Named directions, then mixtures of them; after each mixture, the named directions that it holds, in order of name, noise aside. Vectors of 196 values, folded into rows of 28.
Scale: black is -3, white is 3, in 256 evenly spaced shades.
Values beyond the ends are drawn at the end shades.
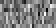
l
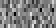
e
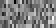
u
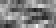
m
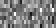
e, u.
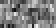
e, l, m.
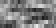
m.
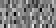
e.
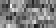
e, m.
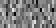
e.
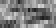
m.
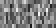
l.
